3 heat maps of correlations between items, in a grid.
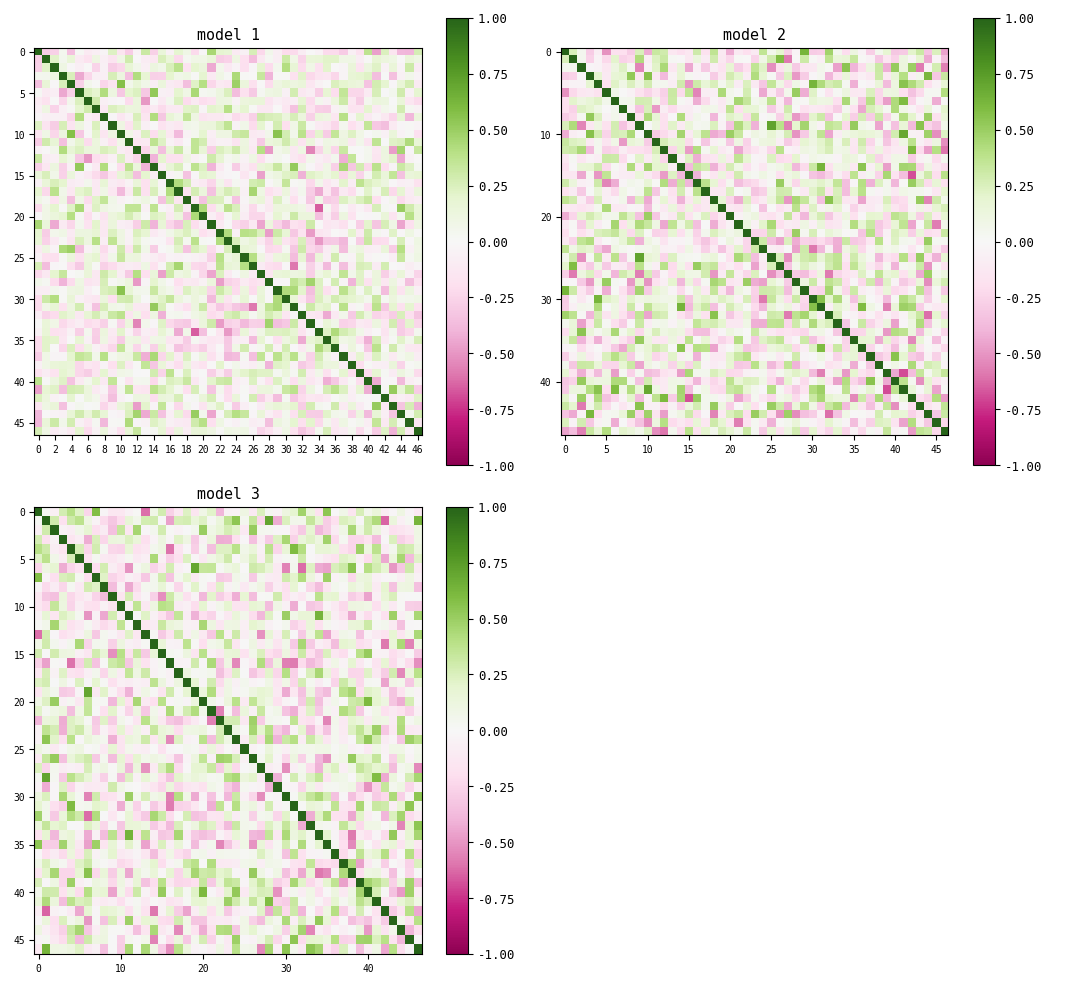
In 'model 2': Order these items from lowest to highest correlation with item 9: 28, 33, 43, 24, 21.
24, 28, 33, 21, 43
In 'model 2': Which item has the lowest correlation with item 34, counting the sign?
39
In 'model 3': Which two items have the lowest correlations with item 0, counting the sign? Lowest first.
13, 22
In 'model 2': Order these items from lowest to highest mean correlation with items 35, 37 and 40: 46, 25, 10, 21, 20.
46, 25, 20, 10, 21
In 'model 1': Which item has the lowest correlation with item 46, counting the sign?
43
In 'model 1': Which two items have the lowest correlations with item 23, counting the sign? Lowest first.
34, 37
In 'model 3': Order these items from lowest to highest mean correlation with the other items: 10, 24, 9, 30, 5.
9, 10, 30, 5, 24
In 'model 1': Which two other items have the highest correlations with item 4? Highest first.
10, 24
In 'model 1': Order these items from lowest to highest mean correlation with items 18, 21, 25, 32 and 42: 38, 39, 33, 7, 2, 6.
2, 33, 38, 6, 39, 7
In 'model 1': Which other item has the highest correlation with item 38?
13
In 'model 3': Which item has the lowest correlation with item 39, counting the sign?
37
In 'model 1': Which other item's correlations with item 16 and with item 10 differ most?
17
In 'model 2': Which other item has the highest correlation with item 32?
18
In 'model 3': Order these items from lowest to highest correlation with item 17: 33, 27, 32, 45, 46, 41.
27, 41, 32, 45, 33, 46
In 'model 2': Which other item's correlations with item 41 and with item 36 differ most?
6
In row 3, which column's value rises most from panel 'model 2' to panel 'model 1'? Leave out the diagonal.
12
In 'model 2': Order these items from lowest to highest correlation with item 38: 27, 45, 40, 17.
17, 40, 45, 27
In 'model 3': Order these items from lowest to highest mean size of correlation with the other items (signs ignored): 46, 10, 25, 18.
25, 18, 10, 46
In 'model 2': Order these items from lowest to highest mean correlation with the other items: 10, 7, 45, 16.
45, 7, 16, 10
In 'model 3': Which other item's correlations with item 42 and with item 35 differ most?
32
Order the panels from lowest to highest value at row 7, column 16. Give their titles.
model 3, model 1, model 2
